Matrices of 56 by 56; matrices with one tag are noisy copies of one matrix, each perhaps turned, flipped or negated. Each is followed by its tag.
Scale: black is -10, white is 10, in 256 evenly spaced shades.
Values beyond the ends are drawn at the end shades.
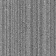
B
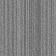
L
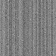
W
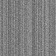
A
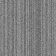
L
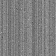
A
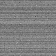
A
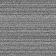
L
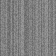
A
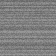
B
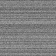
A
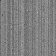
A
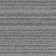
B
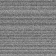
B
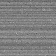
B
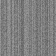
A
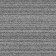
L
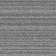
B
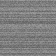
A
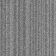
B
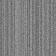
L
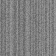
B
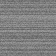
L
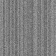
W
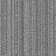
A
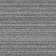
L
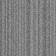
B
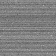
L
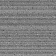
B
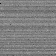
B
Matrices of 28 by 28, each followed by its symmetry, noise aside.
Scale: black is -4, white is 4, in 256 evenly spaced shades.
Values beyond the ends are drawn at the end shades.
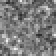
symmetric across the other diagonal.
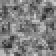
same after a half turn.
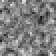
no symmetry.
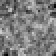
symmetric.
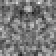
mirrored left to right.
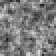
no symmetry.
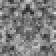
mirrored left to right.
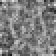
same after a half turn.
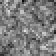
symmetric across the other diagonal.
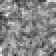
symmetric.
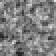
symmetric across the other diagonal.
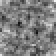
same after a half turn.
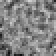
symmetric across the other diagonal.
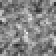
same after a half turn.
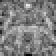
mirrored left to right.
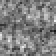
same after a half turn.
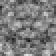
mirrored left to right.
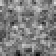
mirrored left to right.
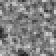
symmetric across the other diagonal.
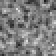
no symmetry.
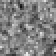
no symmetry.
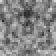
mirrored left to right.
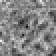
symmetric.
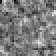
no symmetry.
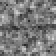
same after a half turn.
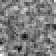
no symmetry.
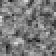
no symmetry.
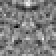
mirrored left to right.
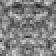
mirrored left to right.
